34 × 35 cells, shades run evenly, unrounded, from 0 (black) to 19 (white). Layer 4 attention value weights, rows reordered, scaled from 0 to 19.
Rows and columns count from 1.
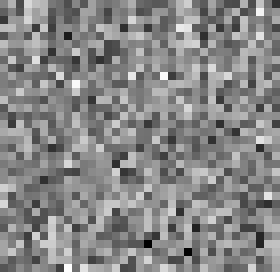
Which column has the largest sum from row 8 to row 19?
21
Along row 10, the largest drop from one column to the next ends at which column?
22
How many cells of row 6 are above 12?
14
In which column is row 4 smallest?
16
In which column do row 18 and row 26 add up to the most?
15
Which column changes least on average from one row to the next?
11
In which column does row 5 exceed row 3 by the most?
30
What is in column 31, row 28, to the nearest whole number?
8
